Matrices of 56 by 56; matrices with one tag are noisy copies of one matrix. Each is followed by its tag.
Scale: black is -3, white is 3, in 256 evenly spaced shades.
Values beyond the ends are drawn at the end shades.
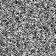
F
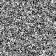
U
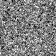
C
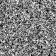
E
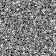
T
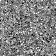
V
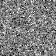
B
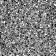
C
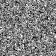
F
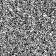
B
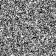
F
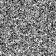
C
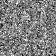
E
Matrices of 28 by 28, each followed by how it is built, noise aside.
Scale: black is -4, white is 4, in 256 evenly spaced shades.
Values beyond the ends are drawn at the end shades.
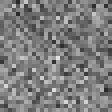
Toeplitz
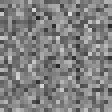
repeating rows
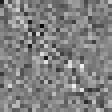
banded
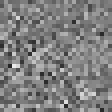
lower triangular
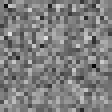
repeating columns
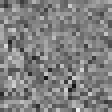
lower triangular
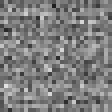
blocks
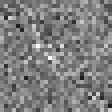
banded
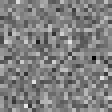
repeating columns
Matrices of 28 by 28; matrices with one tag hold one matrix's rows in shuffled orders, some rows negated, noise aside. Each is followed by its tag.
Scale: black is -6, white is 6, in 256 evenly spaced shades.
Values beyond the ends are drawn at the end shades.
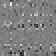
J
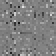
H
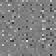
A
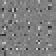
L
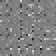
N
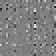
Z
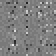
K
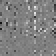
Z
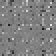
A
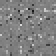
N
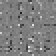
N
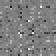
N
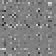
L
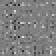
H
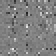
K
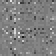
H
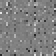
Z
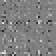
L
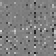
Z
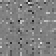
N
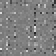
Z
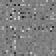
H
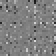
Z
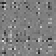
L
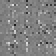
K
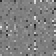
Z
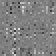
H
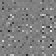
A
